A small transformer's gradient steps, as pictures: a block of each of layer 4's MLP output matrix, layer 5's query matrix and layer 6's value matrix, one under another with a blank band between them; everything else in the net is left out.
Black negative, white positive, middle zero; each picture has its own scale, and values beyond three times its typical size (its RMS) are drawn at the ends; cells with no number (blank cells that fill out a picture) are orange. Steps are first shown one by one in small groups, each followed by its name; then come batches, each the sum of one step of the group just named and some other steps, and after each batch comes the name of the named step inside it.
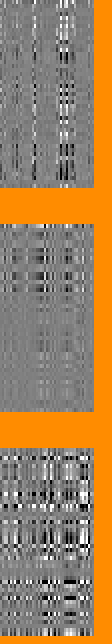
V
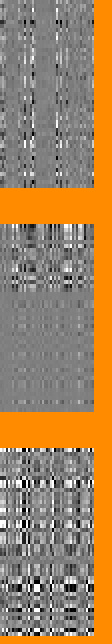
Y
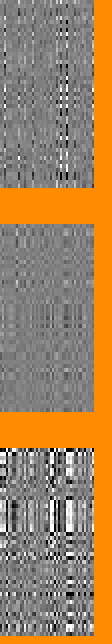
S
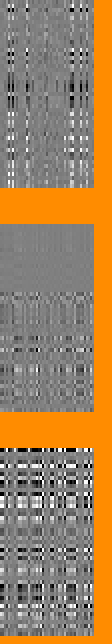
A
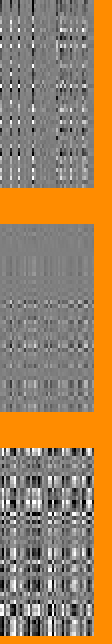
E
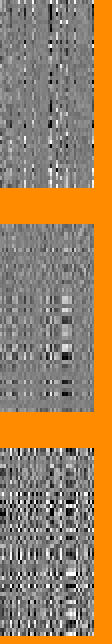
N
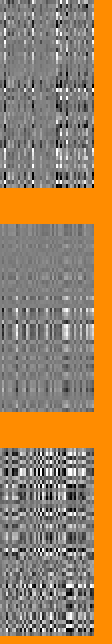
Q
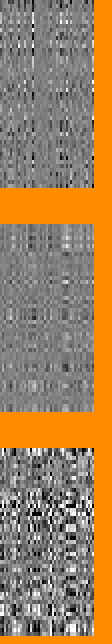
E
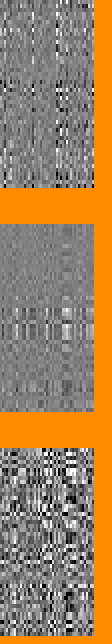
Q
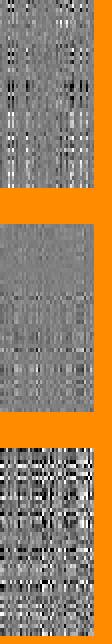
A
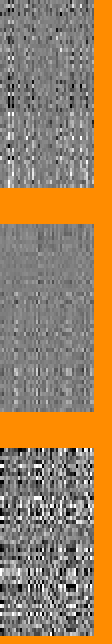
A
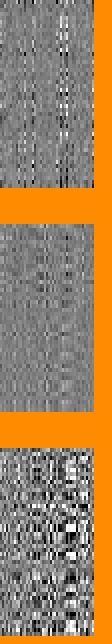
V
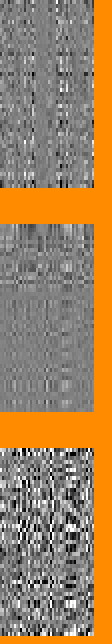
Y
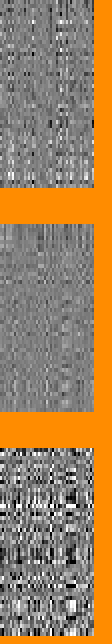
N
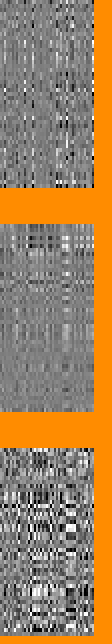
Q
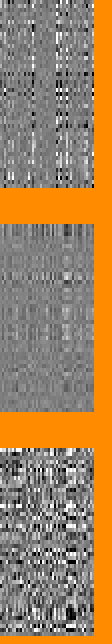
Q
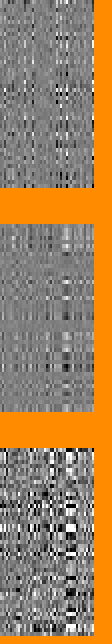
S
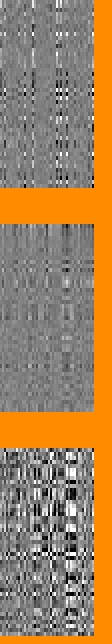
S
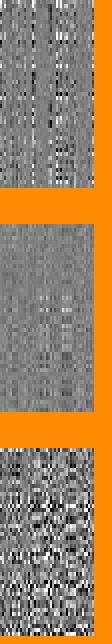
N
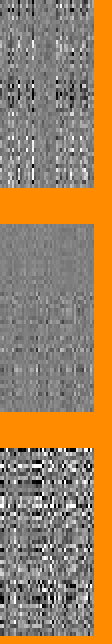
A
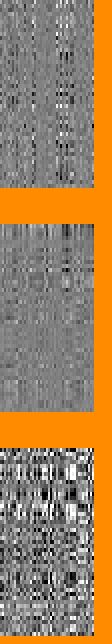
V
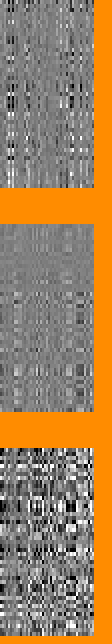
A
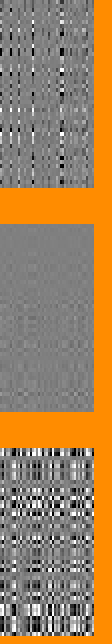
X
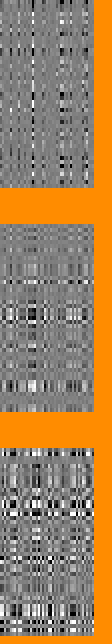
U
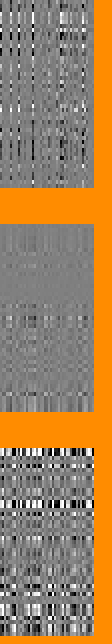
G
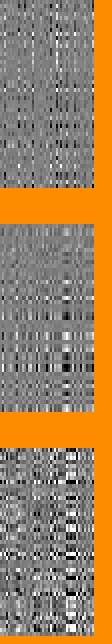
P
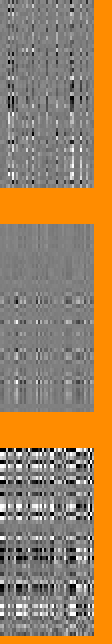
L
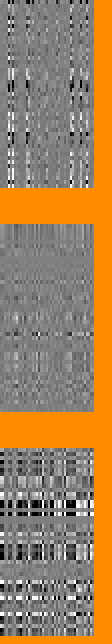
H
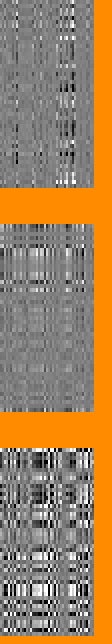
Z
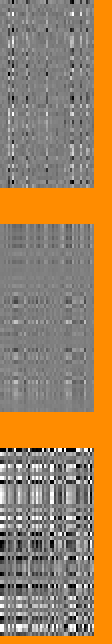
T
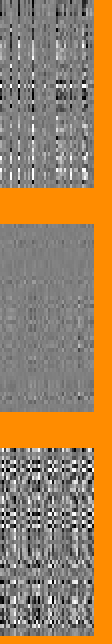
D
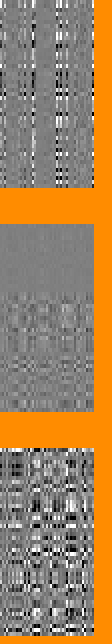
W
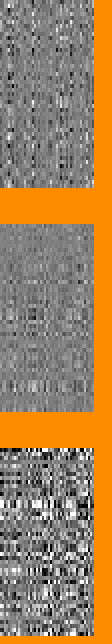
U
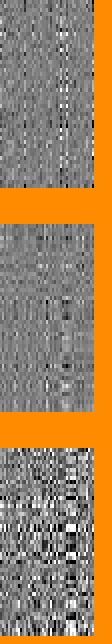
P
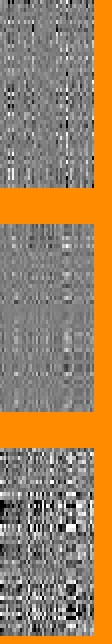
H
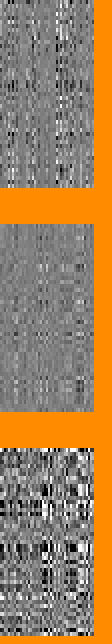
H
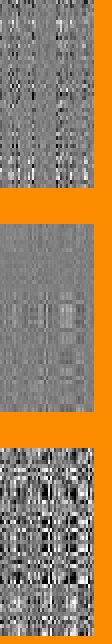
D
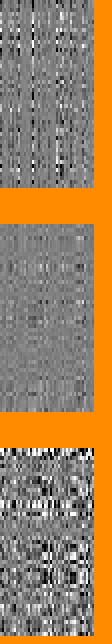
G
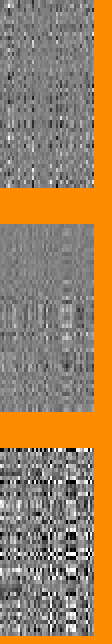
P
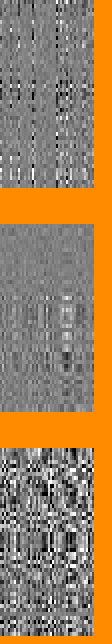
D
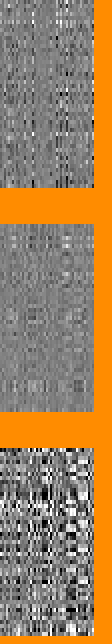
U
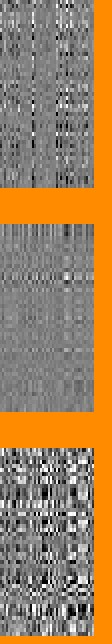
G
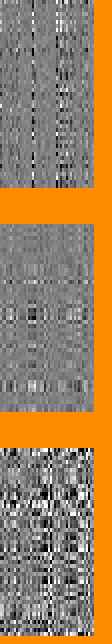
U
